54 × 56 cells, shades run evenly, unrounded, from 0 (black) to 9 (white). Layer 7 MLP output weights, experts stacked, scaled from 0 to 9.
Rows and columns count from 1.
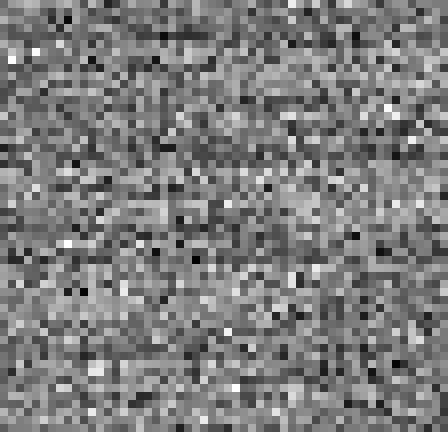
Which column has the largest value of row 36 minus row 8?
12
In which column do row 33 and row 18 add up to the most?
52
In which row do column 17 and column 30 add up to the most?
49
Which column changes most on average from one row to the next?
9
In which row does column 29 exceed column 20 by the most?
8
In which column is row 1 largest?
37
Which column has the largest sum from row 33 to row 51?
16
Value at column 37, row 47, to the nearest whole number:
3
